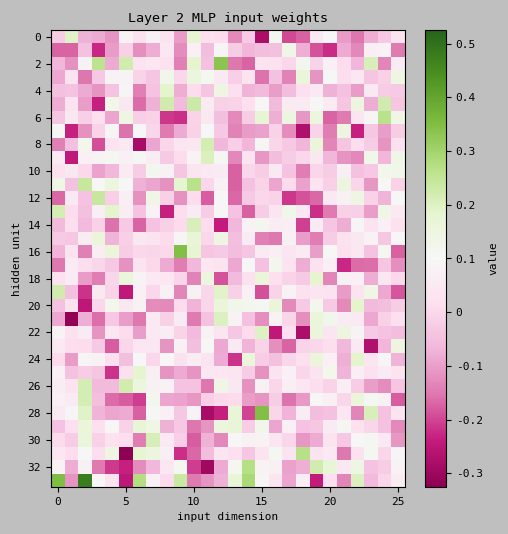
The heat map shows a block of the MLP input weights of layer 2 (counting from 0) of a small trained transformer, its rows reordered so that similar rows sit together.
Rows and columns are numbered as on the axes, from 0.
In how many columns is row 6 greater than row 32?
14
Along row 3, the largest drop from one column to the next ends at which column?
19
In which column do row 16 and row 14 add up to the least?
12
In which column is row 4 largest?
8
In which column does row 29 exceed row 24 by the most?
13
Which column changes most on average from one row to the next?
15
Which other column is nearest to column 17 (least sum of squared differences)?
24
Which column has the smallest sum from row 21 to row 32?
10
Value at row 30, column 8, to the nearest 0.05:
0.05
